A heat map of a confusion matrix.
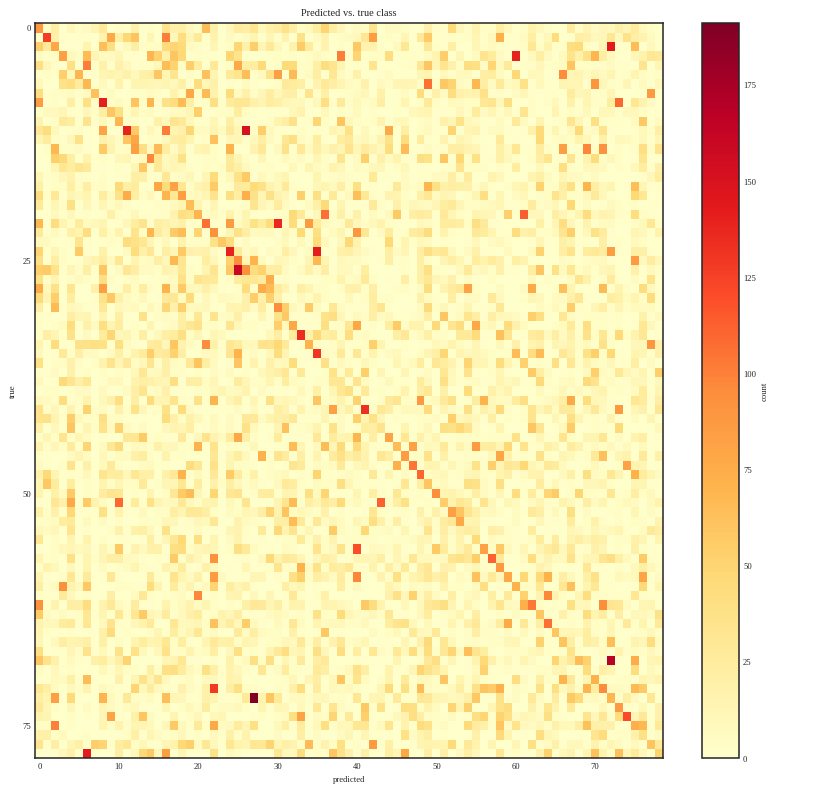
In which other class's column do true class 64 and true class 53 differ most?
59
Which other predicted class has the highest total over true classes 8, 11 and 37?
26
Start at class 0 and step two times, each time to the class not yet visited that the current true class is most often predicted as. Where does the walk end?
30
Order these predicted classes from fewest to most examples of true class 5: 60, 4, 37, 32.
4, 37, 60, 32
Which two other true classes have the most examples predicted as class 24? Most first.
21, 13
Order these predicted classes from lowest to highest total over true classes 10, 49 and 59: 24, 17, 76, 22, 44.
44, 24, 17, 22, 76
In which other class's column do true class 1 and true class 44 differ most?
16
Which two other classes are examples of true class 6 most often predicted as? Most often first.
49, 70
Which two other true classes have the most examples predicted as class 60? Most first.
3, 35
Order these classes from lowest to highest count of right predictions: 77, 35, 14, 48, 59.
77, 59, 14, 48, 35
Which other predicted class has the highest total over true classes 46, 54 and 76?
58
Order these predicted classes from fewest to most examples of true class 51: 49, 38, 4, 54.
49, 54, 38, 4
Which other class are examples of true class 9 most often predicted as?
20
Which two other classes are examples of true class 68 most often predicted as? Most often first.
72, 75
